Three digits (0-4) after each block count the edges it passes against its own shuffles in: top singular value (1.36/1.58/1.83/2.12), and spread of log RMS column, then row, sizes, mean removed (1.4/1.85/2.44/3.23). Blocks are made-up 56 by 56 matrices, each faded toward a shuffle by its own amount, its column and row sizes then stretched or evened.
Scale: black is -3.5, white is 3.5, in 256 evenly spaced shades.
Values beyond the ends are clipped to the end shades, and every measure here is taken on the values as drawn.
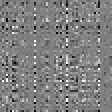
4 4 3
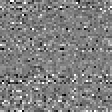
3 0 3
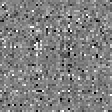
2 1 2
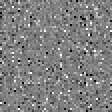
1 1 0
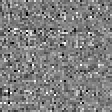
1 1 3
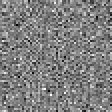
4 1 0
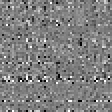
3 2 3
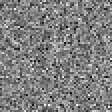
1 0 1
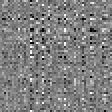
4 3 2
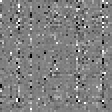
3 3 1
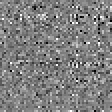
2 2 3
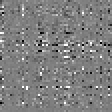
2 3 3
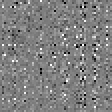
3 3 1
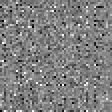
2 2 2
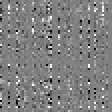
3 4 2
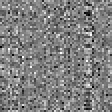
4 3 0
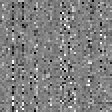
3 3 0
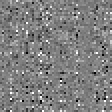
2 3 1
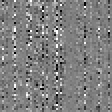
1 4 0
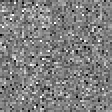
1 1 0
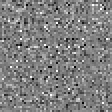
0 1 2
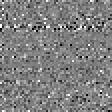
2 0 3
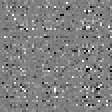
1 2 3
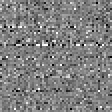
3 0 3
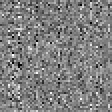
0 3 0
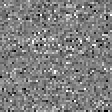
1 0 2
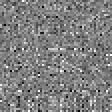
3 0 2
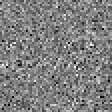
0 0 1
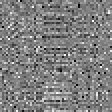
4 0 2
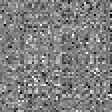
4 1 1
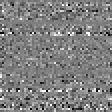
0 1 4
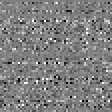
0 1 4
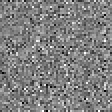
2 1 2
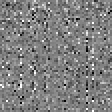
2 3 1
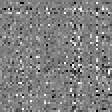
2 3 3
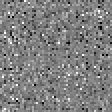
0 2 1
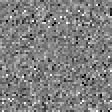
1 0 2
